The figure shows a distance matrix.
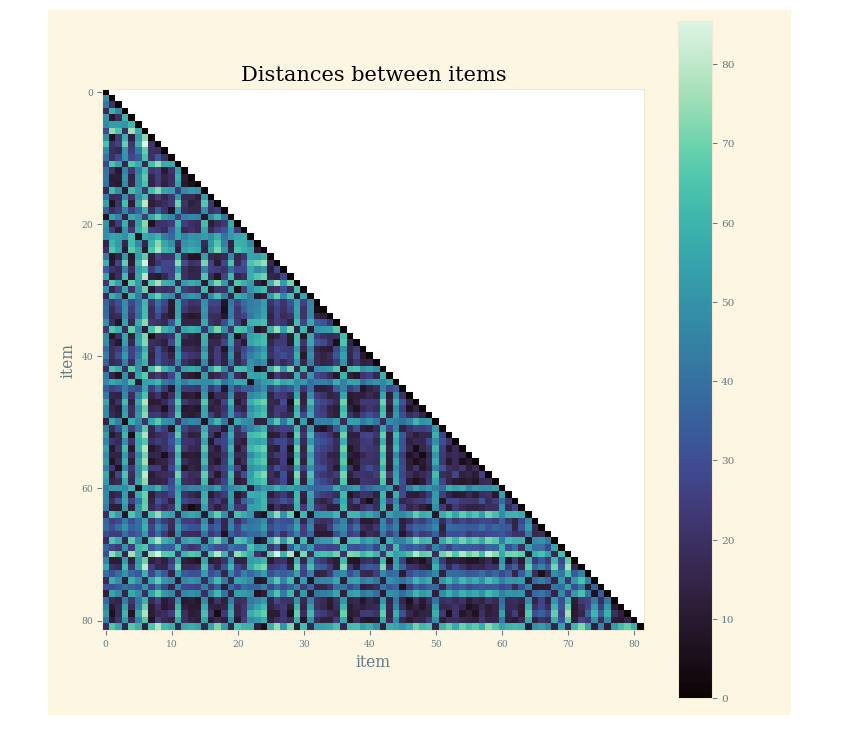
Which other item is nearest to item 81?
24
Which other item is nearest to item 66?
73
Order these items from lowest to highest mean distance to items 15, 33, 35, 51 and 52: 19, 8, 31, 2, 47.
2, 47, 8, 19, 31
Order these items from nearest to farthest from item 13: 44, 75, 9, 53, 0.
9, 53, 75, 0, 44
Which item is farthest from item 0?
8
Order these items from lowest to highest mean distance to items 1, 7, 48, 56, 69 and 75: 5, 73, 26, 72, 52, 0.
52, 26, 72, 73, 0, 5
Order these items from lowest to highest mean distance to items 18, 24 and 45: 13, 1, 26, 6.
13, 1, 6, 26
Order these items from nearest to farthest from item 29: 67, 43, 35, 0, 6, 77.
6, 0, 67, 77, 43, 35
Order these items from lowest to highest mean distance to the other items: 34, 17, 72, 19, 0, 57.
34, 57, 17, 72, 0, 19
